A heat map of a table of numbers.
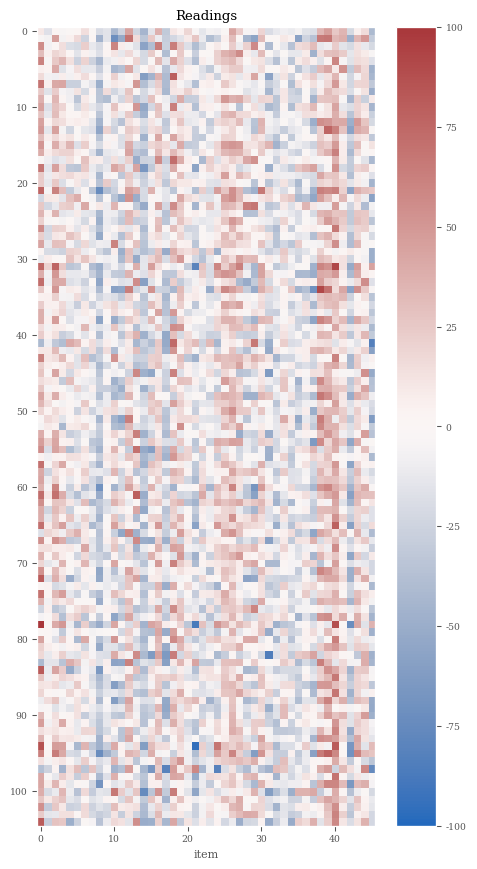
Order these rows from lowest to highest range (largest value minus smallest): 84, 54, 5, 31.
5, 54, 84, 31
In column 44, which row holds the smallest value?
23
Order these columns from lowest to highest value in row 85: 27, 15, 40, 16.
15, 16, 27, 40
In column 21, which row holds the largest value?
97
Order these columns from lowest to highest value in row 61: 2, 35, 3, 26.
35, 26, 3, 2
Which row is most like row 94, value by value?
78
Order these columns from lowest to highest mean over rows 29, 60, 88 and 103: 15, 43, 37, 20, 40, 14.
14, 37, 15, 20, 43, 40
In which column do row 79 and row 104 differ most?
0
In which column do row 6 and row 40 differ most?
29
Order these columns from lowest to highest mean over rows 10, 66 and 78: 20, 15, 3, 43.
20, 15, 3, 43
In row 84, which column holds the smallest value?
8
